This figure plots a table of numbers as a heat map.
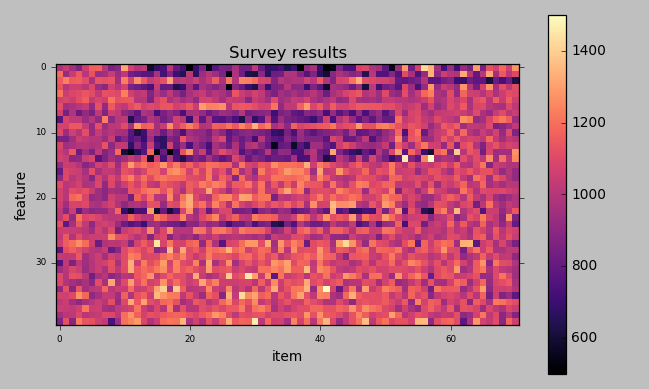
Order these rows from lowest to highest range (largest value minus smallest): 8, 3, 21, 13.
21, 8, 3, 13
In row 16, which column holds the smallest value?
0
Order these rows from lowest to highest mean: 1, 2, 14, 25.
1, 14, 2, 25
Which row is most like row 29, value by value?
38
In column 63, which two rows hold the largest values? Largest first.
27, 8
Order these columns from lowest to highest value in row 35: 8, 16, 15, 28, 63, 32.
8, 63, 32, 16, 15, 28
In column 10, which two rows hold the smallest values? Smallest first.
13, 22
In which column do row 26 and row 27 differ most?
44
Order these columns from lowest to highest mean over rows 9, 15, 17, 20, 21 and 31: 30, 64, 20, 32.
64, 30, 32, 20
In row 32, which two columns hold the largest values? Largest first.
29, 26
